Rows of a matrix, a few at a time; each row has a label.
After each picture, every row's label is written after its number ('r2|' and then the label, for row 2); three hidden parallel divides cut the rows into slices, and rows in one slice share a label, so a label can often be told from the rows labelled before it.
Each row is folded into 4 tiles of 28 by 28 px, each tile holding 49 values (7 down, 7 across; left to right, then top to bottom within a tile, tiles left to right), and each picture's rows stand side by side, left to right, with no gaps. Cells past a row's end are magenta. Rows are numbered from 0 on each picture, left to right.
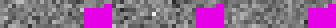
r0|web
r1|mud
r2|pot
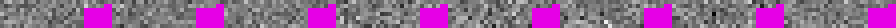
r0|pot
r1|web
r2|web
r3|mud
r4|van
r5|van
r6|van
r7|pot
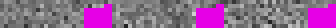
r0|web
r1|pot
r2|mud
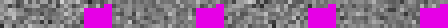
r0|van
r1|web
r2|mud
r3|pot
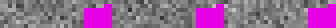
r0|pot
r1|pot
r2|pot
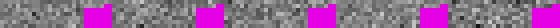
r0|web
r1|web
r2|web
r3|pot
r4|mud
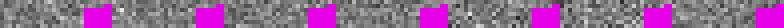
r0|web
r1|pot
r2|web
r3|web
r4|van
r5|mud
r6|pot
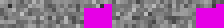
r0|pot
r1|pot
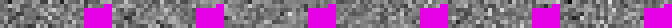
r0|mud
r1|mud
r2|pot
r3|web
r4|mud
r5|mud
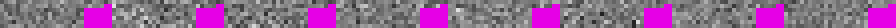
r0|pot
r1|van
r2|van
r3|pot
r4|pot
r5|van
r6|pot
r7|web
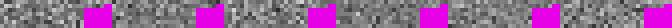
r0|mud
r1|pot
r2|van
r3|pot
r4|web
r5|mud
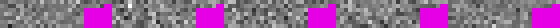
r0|pot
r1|mud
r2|van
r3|mud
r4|web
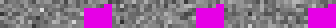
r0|web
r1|web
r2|pot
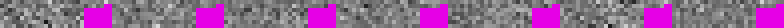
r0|mud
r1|web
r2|web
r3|web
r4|web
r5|mud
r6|web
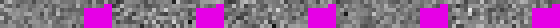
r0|pot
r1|mud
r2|mud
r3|web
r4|van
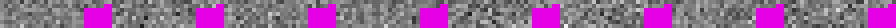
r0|web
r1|mud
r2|web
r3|pot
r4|mud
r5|van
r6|pot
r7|mud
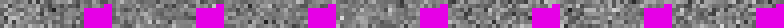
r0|van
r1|pot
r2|pot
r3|web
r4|mud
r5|mud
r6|van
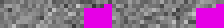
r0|web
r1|web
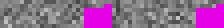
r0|web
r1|web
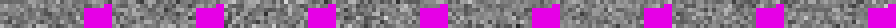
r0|web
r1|pot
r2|van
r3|mud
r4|web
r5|web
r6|web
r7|web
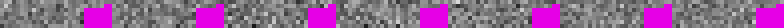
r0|pot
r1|pot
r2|mud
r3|mud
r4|van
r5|web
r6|web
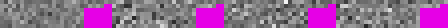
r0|pot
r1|van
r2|van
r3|mud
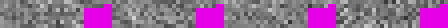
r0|web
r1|web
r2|web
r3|van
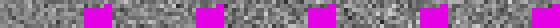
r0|web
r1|web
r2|mud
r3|mud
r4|van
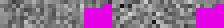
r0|pot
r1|van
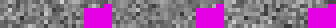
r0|van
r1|web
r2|van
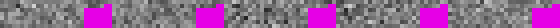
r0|pot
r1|pot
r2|van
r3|mud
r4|web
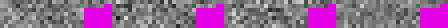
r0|van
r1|van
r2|van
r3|pot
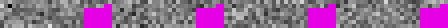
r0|van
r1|mud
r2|van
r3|mud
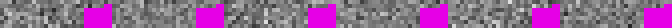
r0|van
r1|web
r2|mud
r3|pot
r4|van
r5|web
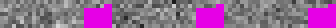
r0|web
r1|mud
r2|pot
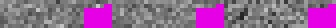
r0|pot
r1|pot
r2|mud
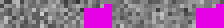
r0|mud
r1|web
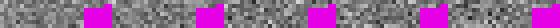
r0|pot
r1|pot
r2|van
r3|van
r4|van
